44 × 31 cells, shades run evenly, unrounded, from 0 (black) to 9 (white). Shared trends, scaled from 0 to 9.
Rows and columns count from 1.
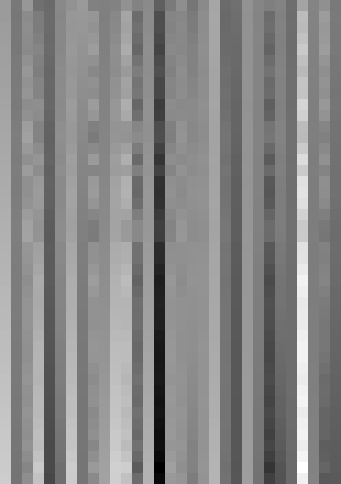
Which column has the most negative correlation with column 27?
20
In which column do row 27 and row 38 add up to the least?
15
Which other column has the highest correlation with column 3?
13
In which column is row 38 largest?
28
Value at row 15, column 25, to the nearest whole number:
3
